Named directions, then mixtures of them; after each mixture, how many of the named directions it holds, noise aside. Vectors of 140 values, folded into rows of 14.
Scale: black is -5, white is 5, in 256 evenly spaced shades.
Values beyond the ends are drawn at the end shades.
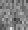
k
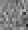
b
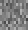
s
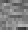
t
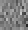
one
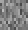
one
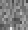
one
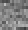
two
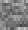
two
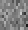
two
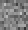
three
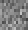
three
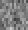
one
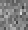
four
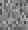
one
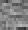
one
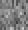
two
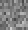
four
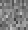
three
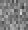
four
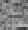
one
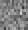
four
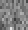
one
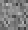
four
